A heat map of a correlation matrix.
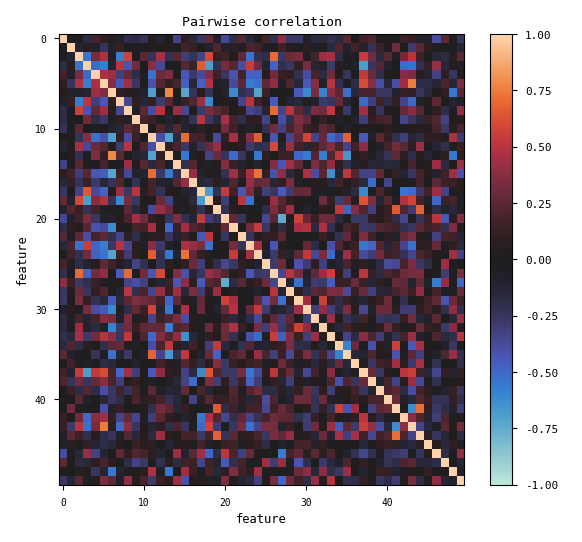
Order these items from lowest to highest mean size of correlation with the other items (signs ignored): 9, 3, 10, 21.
10, 9, 21, 3
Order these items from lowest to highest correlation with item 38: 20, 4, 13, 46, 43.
46, 13, 20, 4, 43
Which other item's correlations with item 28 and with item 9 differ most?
17
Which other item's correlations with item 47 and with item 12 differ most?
26
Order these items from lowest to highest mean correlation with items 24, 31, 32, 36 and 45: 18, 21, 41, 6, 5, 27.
6, 5, 27, 18, 41, 21
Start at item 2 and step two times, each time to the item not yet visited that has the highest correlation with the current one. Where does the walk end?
8
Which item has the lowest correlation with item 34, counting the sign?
35
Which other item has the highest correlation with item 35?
11
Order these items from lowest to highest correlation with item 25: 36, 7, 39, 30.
30, 39, 36, 7
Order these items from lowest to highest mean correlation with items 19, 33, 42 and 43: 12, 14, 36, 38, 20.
20, 36, 38, 14, 12
